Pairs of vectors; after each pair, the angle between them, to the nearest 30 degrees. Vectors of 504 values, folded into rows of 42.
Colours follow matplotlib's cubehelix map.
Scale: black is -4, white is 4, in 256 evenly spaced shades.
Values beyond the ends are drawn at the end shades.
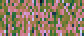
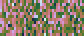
120 degrees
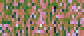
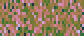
60 degrees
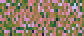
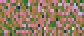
30 degrees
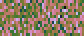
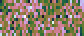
120 degrees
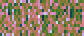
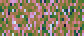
60 degrees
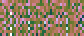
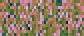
120 degrees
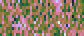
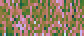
30 degrees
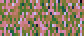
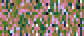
150 degrees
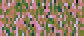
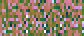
60 degrees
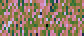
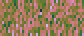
150 degrees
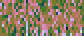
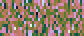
120 degrees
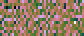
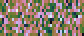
90 degrees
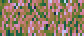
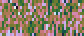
150 degrees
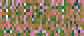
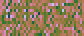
60 degrees
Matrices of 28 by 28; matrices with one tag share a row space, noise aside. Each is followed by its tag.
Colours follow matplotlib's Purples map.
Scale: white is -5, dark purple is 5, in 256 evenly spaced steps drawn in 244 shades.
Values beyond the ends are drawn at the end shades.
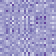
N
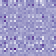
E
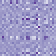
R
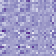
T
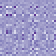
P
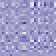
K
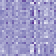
K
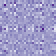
E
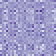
E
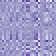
R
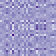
N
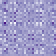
E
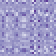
K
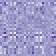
E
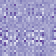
E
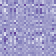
E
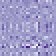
R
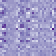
T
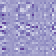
T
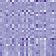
N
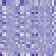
T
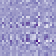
R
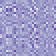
P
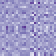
K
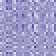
P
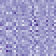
P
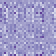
E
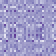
E
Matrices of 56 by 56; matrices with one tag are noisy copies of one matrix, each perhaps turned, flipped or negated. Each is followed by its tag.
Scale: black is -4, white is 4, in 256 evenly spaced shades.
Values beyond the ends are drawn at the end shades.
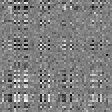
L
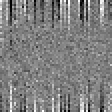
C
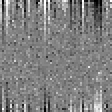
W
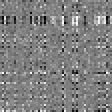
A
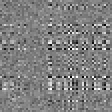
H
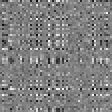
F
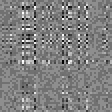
H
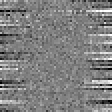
C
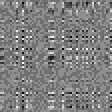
F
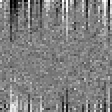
W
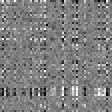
A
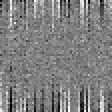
C
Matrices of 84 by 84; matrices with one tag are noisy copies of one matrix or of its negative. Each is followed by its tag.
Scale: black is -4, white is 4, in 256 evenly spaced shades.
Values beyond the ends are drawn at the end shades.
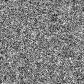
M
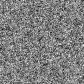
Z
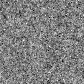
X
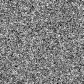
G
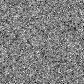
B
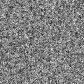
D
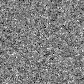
M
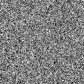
G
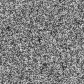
Z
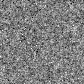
B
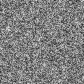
Z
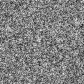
Z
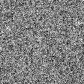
Z
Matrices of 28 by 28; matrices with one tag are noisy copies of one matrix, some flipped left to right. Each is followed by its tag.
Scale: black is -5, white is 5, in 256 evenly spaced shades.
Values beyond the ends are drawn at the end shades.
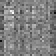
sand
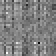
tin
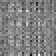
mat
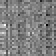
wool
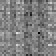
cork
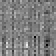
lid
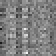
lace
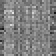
sand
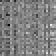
wool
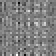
mat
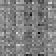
cork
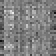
sand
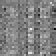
lace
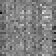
sand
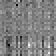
lid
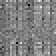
tin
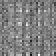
mat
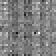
cork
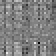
tin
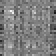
sand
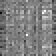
sand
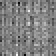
mat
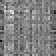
sand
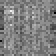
sand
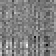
lid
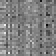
wool
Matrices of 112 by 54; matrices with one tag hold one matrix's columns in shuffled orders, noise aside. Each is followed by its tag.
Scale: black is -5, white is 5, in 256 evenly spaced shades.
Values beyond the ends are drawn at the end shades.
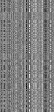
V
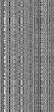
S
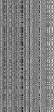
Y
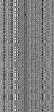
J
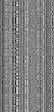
S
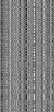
J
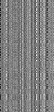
J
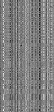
J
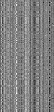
S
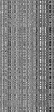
Y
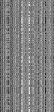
S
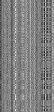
J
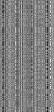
Y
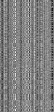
J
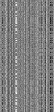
S
